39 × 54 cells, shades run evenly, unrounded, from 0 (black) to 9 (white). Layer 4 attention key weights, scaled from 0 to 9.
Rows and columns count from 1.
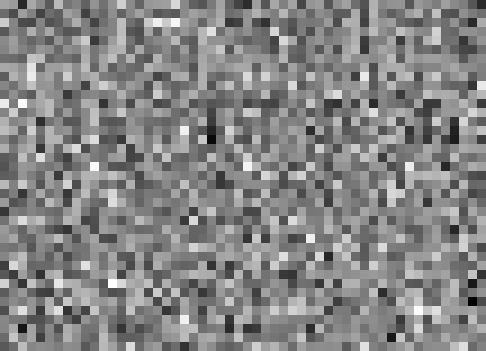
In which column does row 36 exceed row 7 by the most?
21
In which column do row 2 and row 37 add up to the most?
47
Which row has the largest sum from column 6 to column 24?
32
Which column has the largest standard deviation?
3
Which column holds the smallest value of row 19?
50
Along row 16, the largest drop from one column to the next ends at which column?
24
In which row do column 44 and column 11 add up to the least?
38
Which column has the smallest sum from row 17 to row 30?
37
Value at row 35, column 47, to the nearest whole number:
9
